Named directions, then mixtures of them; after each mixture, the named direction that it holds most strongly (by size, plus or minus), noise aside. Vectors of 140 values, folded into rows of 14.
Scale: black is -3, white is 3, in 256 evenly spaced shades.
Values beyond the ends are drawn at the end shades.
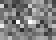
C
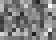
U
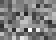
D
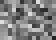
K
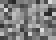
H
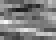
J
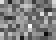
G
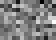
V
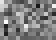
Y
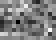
U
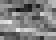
J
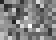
K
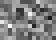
K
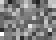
G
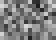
Y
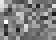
Y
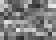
J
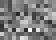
D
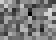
H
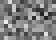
K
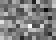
K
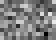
G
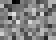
H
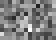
D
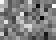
Y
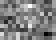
G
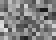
D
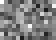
G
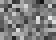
V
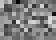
C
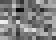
K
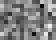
U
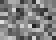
K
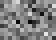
C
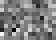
U
